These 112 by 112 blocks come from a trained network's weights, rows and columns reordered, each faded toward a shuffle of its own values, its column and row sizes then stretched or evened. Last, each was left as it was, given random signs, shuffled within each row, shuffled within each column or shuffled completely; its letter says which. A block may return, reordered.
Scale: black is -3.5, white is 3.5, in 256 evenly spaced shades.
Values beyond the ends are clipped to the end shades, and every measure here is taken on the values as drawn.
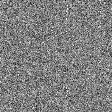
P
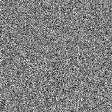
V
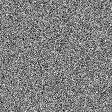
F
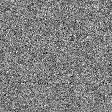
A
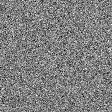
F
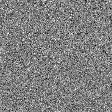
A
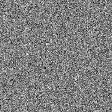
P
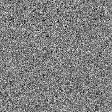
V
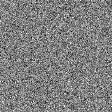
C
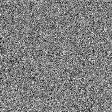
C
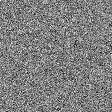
F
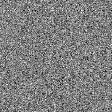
V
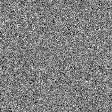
C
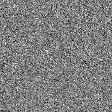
C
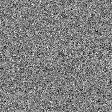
A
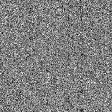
V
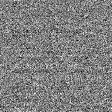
V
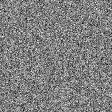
F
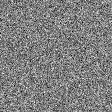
F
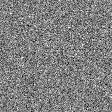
F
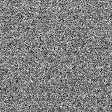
A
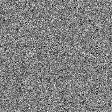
C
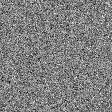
F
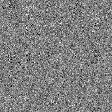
V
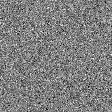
A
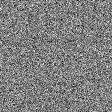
F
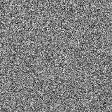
C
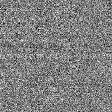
V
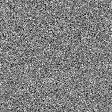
A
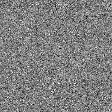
C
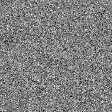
C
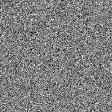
V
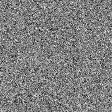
A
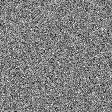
F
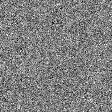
P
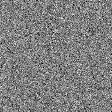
P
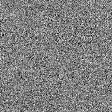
V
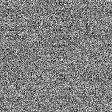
V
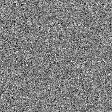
C
